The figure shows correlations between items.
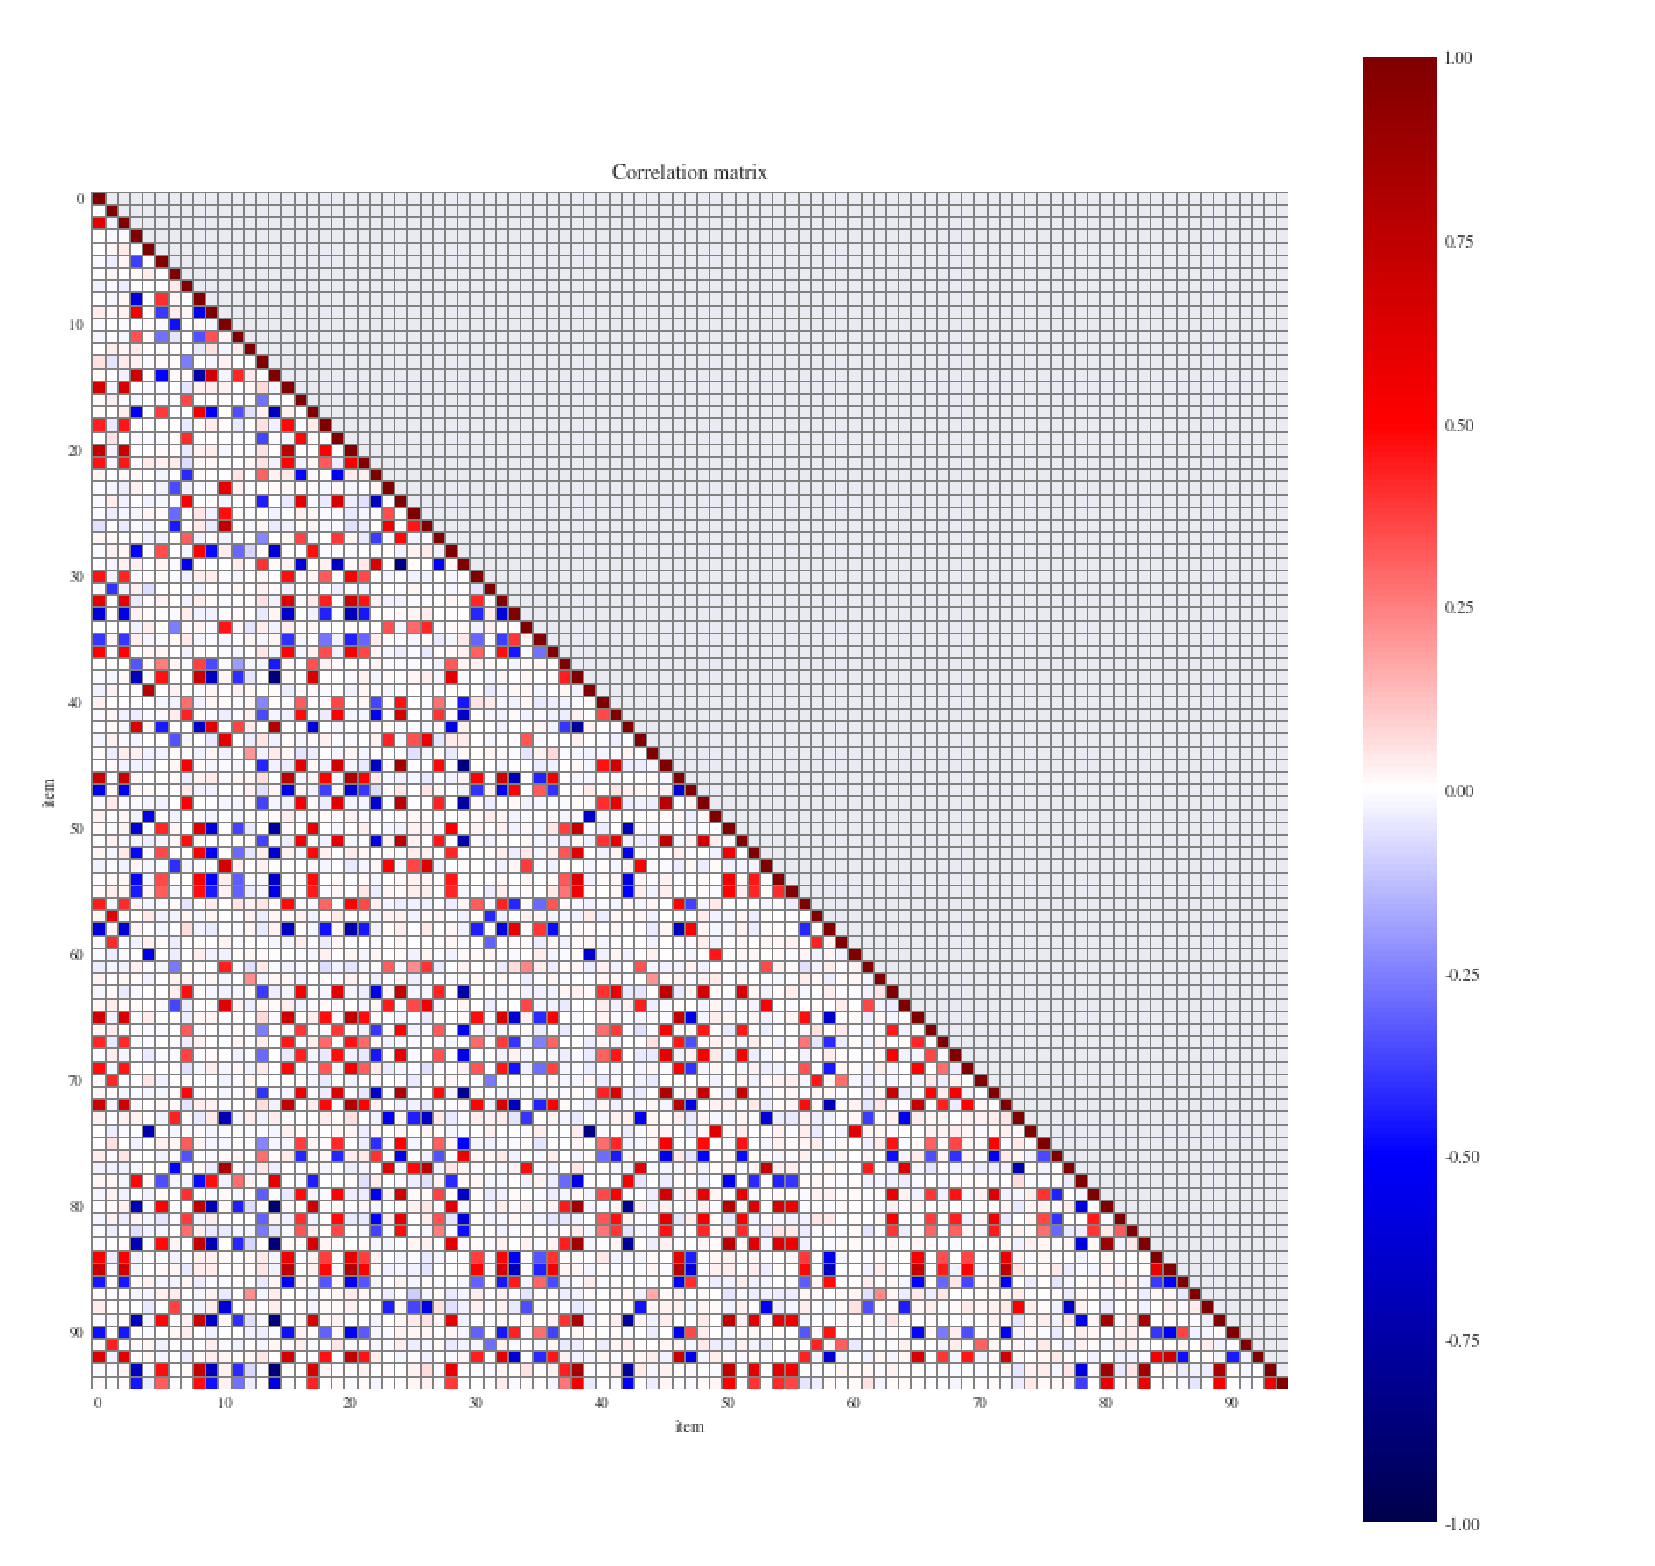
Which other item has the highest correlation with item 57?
1
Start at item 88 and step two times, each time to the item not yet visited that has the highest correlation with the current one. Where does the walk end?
6
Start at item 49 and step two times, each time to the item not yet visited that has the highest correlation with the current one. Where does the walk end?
60
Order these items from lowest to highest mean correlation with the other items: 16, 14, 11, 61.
14, 11, 61, 16
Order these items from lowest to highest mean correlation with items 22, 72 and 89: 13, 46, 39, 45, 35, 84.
45, 35, 39, 13, 84, 46
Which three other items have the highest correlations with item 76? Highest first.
29, 22, 13
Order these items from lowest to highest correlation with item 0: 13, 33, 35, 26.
33, 35, 26, 13
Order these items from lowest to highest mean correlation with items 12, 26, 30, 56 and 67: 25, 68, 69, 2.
68, 25, 69, 2
